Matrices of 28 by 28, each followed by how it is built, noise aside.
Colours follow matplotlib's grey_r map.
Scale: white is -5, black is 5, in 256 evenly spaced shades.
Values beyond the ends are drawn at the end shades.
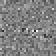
uneven rows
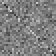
diagonal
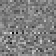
uneven rows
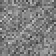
Hankel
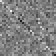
diagonal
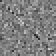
diagonal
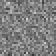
repeating columns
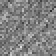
Hankel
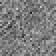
Hankel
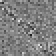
banded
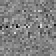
uneven rows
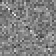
diagonal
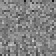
repeating columns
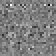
uneven rows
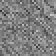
Toeplitz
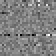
uneven rows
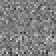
uneven rows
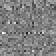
uneven rows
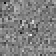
block diagonal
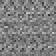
repeating columns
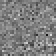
uneven rows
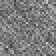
Toeplitz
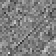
Hankel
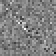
banded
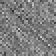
Toeplitz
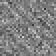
Toeplitz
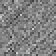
Hankel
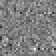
uneven rows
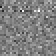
uneven rows
